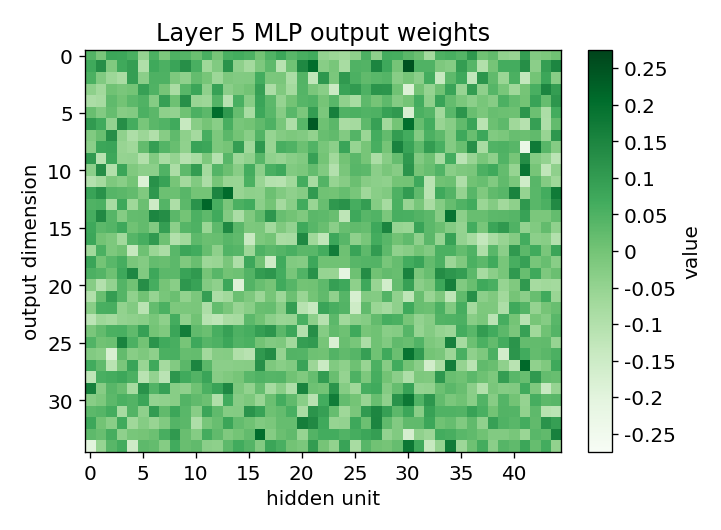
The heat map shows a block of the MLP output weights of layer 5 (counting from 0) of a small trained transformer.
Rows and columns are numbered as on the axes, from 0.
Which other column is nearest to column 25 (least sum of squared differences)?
38
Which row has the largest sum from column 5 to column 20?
24
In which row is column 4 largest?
19
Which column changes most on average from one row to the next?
30
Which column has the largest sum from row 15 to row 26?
40
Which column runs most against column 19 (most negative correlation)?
20
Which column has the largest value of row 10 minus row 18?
17
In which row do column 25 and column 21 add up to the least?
22
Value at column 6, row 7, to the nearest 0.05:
-0.1
